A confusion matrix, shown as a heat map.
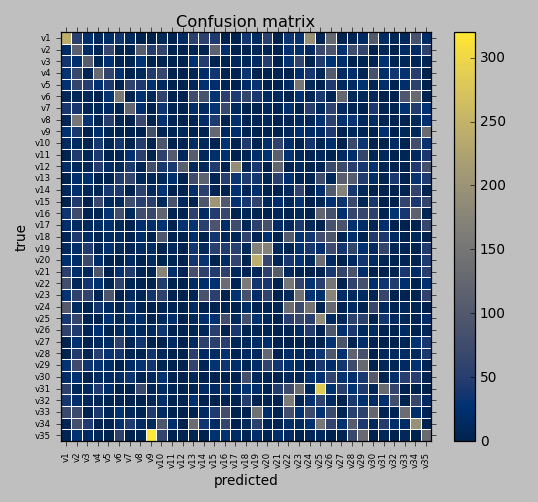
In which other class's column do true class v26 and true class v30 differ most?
v18
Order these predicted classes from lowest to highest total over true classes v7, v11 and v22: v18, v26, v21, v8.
v8, v21, v18, v26
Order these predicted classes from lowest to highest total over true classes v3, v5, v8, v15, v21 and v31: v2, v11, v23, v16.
v11, v16, v2, v23
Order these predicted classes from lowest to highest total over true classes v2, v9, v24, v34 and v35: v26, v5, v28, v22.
v5, v22, v28, v26
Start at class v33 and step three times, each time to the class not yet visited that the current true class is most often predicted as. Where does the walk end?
v25
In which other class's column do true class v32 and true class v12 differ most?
v17
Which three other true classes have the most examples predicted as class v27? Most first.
v14, v6, v13
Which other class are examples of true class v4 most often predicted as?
v26
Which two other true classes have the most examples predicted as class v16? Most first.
v22, v15
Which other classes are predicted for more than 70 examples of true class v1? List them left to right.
v24, v26, v30, v34
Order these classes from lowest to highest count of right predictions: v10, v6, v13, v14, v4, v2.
v14, v13, v10, v2, v4, v6
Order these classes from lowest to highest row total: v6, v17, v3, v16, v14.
v3, v14, v17, v6, v16
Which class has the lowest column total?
v12
